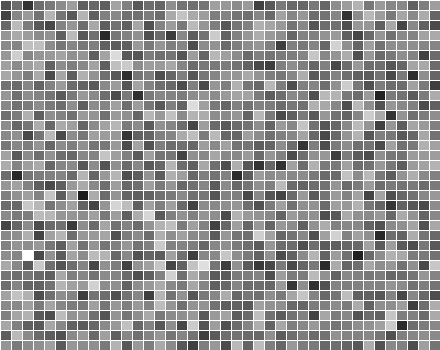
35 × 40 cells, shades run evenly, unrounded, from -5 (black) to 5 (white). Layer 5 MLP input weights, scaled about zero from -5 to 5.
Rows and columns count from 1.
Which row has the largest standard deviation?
27
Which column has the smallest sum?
12
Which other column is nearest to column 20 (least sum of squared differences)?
23
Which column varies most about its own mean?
18
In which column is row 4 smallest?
10
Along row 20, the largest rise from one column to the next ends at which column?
9
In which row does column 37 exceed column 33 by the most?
26
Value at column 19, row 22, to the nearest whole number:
1
